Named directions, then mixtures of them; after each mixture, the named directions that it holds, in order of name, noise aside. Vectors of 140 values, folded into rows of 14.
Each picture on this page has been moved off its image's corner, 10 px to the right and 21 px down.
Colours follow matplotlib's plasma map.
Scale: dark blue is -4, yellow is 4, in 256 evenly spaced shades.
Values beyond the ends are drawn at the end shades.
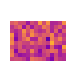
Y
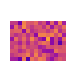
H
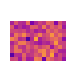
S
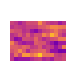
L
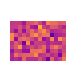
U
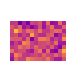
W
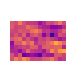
L.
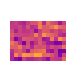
L, U.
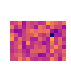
H, L, U.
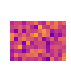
U.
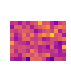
H, L, Y.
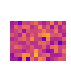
H, U.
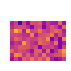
H, W.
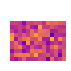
U.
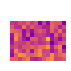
Y.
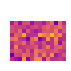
H, S.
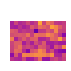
L, S, U.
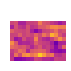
L.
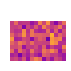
S, Y.
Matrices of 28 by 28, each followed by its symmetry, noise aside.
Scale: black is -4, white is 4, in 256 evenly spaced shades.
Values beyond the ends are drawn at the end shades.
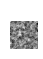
no symmetry.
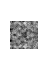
mirrored top to bottom.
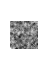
no symmetry.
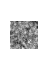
no symmetry.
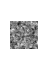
antisymmetric.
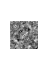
symmetric.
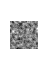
antisymmetric.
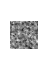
antisymmetric.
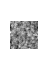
no symmetry.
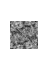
same after a half turn.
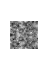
mirrored top to bottom.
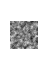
antisymmetric.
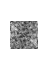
same after a half turn.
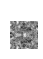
mirrored top to bottom.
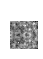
mirrored top to bottom.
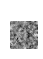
mirrored top to bottom.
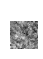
antisymmetric.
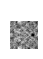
mirrored top to bottom.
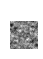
same after a half turn.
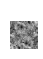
same after a half turn.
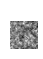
no symmetry.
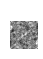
same after a half turn.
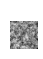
no symmetry.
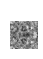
mirrored top to bottom.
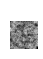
no symmetry.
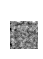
antisymmetric.
